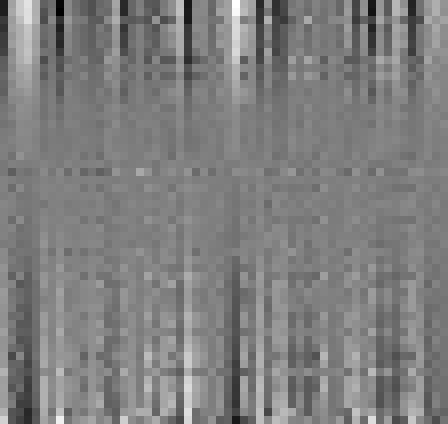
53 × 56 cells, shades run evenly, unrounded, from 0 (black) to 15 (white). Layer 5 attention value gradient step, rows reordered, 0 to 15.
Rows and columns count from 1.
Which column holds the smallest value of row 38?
30
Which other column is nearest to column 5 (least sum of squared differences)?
29
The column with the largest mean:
31
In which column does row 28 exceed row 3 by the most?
24
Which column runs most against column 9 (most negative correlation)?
37
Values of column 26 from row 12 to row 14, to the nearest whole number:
8 8 7
